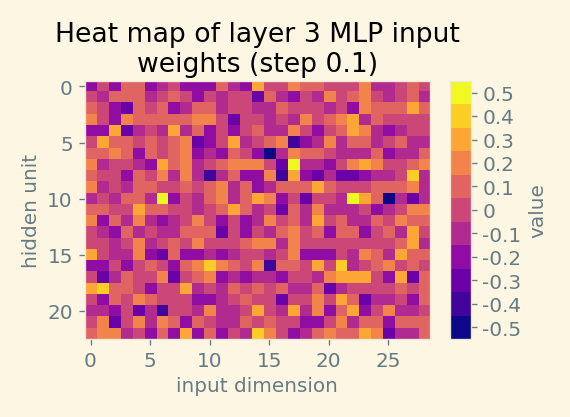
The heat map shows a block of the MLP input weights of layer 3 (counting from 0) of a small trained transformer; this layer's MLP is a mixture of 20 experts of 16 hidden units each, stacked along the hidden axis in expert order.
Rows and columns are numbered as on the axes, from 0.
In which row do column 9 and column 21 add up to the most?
16
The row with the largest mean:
7
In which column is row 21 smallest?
2
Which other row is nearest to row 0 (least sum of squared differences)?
14
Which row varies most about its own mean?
10
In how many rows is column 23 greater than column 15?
12
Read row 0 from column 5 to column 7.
-0.2 -0.1 0
